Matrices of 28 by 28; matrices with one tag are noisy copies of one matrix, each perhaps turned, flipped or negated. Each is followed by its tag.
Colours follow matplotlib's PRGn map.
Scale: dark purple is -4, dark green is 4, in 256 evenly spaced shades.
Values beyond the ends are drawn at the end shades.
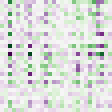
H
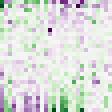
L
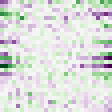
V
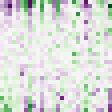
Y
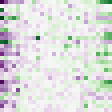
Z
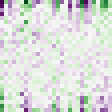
Y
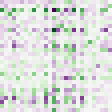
H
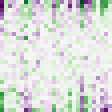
Y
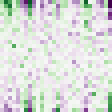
Y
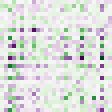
H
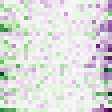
Z
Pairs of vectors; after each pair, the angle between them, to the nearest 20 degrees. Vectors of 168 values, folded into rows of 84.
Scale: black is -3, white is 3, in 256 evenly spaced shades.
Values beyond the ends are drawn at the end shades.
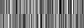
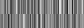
160 degrees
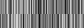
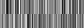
100 degrees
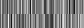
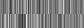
60 degrees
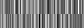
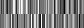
60 degrees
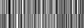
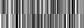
120 degrees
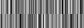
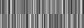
140 degrees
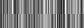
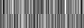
40 degrees
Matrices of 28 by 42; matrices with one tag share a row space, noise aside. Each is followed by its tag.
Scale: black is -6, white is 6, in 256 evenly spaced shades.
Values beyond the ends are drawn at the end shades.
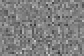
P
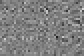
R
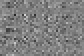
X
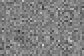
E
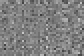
R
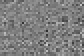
R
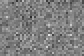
P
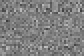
E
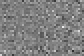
R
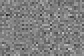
E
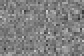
R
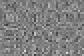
X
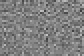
R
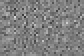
X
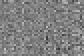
R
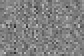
X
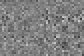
R
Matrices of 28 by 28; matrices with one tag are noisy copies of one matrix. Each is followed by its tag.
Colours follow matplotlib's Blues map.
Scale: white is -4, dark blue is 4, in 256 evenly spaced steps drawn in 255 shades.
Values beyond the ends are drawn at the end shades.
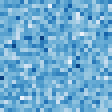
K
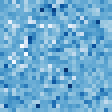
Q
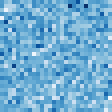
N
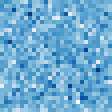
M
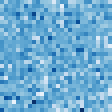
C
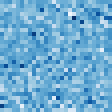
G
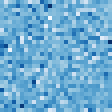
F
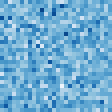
Q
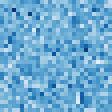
M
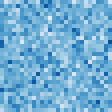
F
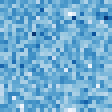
G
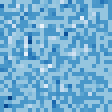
Q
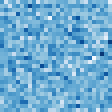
F
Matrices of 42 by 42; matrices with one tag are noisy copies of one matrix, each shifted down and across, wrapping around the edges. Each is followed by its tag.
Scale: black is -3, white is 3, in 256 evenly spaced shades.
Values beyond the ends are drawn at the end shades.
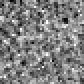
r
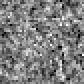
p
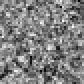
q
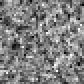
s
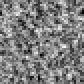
r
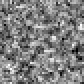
q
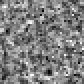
r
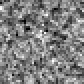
q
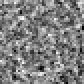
r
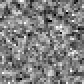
q
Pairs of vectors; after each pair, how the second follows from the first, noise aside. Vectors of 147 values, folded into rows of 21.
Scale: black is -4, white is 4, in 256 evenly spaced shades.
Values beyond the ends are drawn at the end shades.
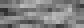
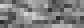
wrapped around, negated.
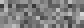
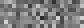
wrapped around, negated.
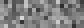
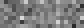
partly zeroed.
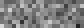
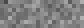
reversed, shrunk.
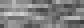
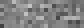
partly zeroed.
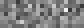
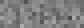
wrapped around, negated, shrunk.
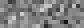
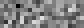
reversed.
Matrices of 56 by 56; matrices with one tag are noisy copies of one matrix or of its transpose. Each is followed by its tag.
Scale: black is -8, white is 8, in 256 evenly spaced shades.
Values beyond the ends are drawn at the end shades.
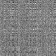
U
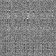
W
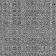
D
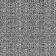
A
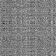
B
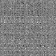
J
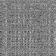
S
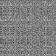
A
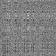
W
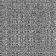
S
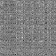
J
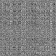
D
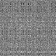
B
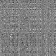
U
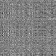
U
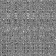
W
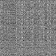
J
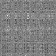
W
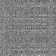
S
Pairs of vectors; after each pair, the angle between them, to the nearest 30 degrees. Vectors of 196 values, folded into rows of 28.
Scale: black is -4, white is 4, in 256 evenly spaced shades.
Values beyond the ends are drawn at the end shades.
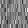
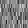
90 degrees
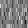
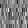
150 degrees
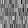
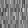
120 degrees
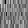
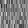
150 degrees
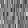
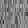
150 degrees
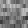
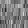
60 degrees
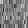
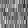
120 degrees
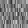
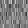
120 degrees
